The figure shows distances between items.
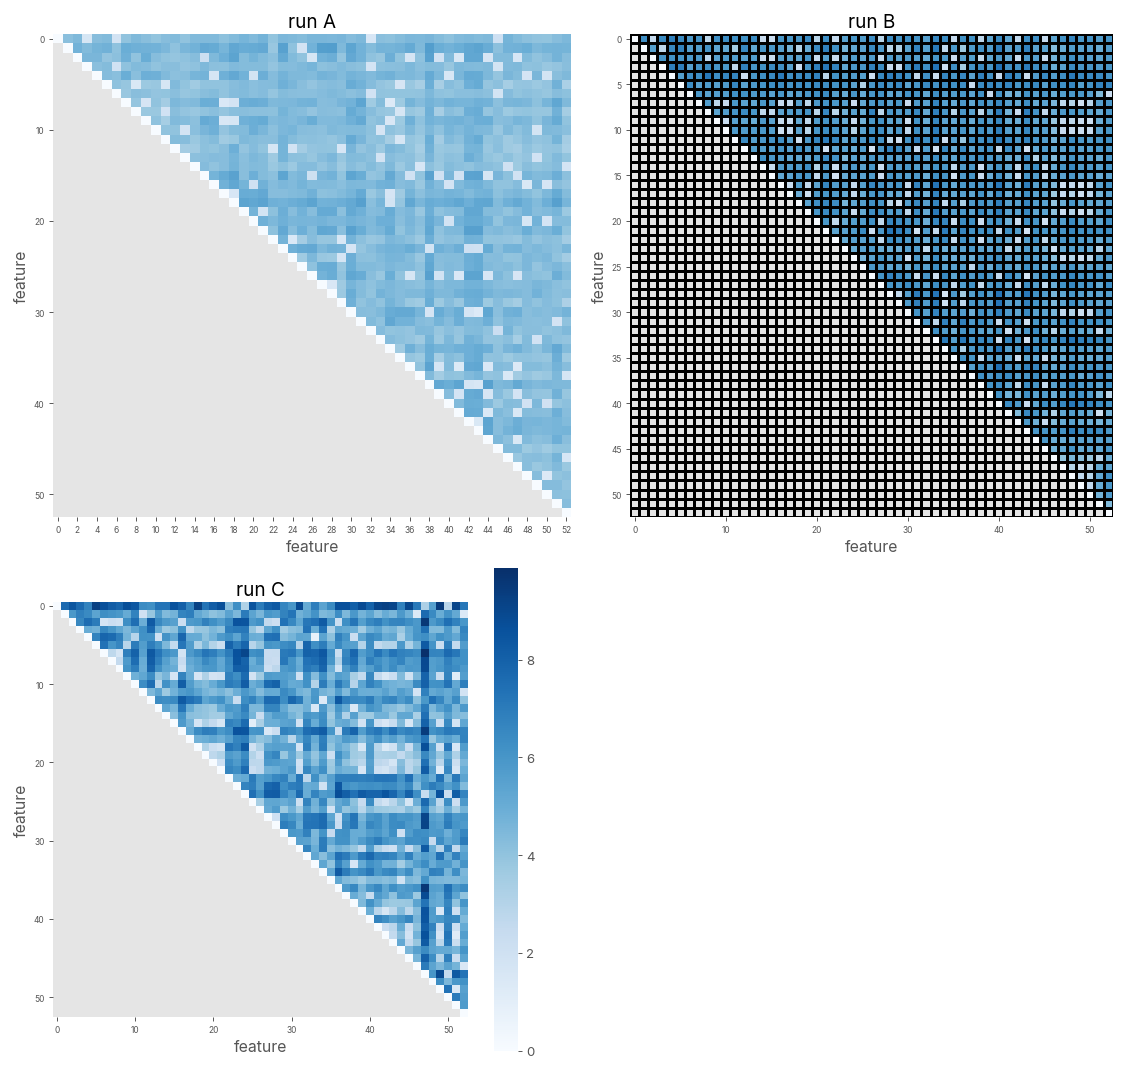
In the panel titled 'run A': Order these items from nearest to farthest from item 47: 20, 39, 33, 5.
39, 33, 5, 20
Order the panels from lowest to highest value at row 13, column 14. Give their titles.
run A, run C, run B
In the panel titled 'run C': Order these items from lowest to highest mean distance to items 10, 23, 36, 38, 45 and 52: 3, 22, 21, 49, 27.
21, 49, 3, 27, 22
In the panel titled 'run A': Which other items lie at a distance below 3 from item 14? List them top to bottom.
37, 46, 52
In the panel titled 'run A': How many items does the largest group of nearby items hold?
8
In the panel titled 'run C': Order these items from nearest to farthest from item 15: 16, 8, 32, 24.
8, 16, 32, 24
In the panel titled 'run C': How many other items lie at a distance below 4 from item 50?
3
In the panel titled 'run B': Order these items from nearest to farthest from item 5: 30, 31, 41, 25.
25, 30, 31, 41
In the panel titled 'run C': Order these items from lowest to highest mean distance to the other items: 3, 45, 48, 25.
25, 45, 3, 48
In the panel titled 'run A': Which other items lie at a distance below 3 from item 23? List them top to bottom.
30, 38, 42, 43
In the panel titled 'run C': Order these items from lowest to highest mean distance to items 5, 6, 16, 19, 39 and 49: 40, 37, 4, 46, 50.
46, 37, 40, 4, 50
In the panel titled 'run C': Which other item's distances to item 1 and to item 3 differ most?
52
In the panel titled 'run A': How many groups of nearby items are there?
13
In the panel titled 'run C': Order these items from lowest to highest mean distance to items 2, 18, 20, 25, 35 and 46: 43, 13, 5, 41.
43, 41, 5, 13
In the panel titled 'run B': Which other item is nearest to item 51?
41
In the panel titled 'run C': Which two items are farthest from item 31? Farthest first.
0, 47
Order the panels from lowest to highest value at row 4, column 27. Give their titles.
run A, run B, run C
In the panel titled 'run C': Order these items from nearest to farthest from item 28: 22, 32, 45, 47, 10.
45, 22, 32, 10, 47
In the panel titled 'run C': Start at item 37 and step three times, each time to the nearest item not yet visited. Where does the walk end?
26
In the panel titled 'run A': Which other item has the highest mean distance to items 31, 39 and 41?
18
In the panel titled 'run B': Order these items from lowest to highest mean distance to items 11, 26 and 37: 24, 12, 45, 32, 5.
12, 5, 24, 45, 32
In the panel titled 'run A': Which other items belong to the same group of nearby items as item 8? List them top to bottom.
5, 11, 35
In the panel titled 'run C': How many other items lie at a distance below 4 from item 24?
3
